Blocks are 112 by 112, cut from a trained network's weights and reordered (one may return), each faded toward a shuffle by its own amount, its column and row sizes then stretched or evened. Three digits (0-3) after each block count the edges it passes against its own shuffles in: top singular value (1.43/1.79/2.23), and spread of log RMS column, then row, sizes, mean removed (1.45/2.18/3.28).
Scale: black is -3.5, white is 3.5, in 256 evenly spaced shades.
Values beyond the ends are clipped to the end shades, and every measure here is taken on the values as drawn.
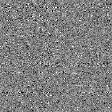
1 1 2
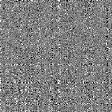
2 2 2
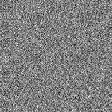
3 0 0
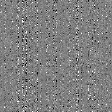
0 3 1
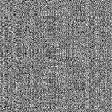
3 0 1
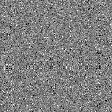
2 1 0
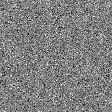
0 0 0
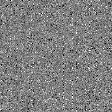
0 2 1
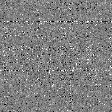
2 1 2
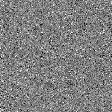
1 1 0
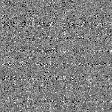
1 1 2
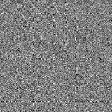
3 1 1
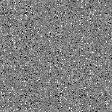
1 2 0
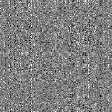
2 2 1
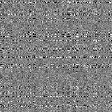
3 2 3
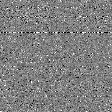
2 0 2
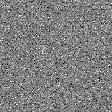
2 0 0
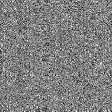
2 0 1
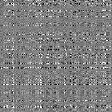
3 2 3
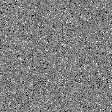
1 1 0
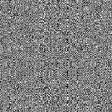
3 2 0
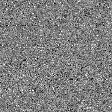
1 0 1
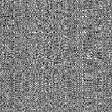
3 1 2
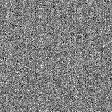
2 0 0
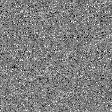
0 0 2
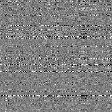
3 1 3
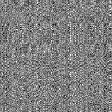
3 2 1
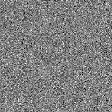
2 1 0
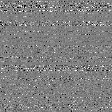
0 0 3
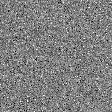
0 0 0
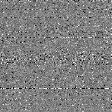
2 1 2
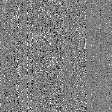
0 3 0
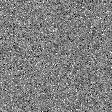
0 0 0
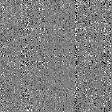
0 3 2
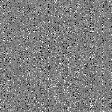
2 2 0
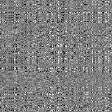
3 2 3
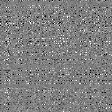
0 2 3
